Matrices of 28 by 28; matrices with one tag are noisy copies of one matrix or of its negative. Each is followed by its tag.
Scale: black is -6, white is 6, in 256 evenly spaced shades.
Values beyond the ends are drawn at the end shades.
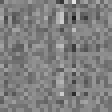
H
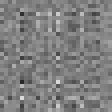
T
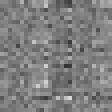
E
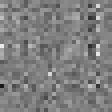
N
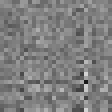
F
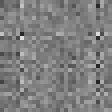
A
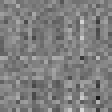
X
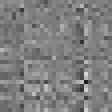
F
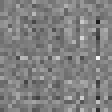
X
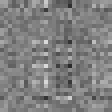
E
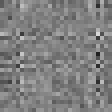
A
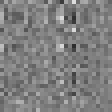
H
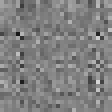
A
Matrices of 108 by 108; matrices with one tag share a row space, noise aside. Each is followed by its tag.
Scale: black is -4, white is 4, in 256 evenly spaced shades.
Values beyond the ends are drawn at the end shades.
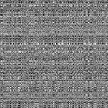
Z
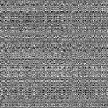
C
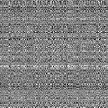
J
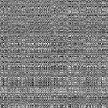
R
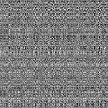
J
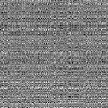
R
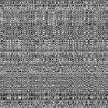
Z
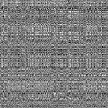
R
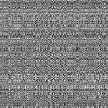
J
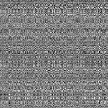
J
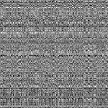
Z
